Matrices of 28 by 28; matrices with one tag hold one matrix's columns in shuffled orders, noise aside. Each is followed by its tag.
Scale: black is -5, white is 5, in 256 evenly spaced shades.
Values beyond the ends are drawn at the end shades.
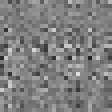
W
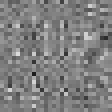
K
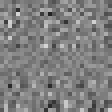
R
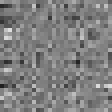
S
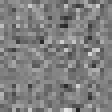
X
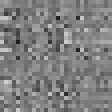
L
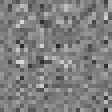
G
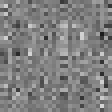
K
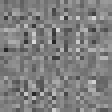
L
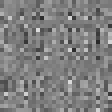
L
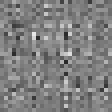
K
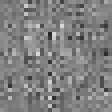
K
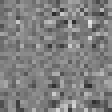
R
